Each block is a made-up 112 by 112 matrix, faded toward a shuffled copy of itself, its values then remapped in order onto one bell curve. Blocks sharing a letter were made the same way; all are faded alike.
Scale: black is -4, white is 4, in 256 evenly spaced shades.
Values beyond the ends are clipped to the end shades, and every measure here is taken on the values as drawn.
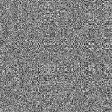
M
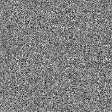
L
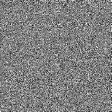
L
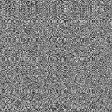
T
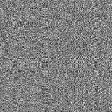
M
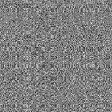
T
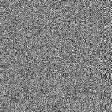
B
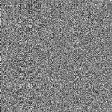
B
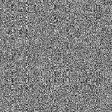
B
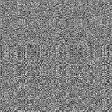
T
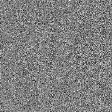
L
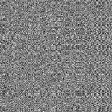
T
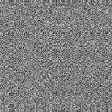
T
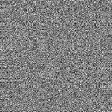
M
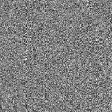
B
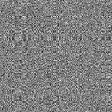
T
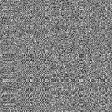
T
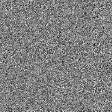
L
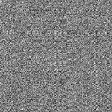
M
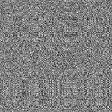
T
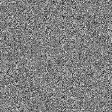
L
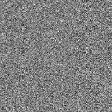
B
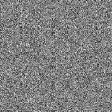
B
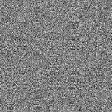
M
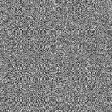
T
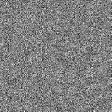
B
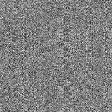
B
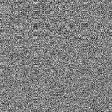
M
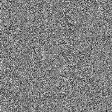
L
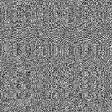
T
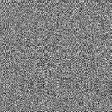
T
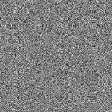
M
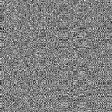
T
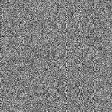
B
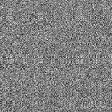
M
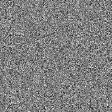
L
